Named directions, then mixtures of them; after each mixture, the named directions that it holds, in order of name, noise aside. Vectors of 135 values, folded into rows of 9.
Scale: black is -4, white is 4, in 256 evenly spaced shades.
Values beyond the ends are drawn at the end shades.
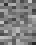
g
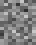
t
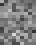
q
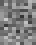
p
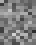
q.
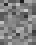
g, t.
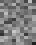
g, t.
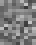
p, t.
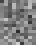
p, q.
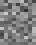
t.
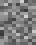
t.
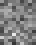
g, q.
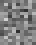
p, t.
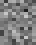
q, t.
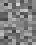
p, t.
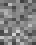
g, q.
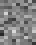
g, t.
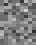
t.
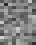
g.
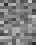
g.
